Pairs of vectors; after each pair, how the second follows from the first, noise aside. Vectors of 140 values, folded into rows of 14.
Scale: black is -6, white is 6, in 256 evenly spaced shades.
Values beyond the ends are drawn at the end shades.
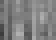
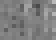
reversed, negated, partly zeroed.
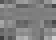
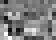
wrapped around, scaled up.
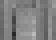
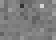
reversed, negated, partly zeroed.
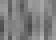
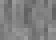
reversed, shrunk.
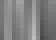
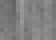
reversed, shrunk.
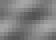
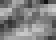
wrapped around, scaled up.
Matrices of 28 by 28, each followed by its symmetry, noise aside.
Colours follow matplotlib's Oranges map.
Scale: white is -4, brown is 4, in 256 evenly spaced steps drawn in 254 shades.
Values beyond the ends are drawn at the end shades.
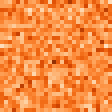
mirrored left to right.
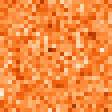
same after a half turn.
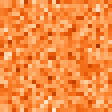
mirrored top to bottom.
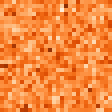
symmetric.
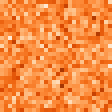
mirrored top to bottom.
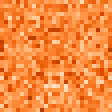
mirrored left to right.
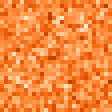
symmetric.
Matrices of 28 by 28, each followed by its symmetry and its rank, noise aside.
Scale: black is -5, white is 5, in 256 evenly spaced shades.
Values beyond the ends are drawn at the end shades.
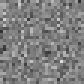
no symmetry, rank six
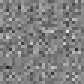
no symmetry, rank six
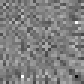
symmetric, rank six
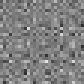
no symmetry, rank four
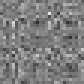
no symmetry, rank four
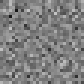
symmetric, rank six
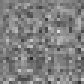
antisymmetric, rank four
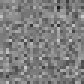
no symmetry, rank six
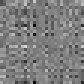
no symmetry, rank three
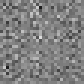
no symmetry, rank six
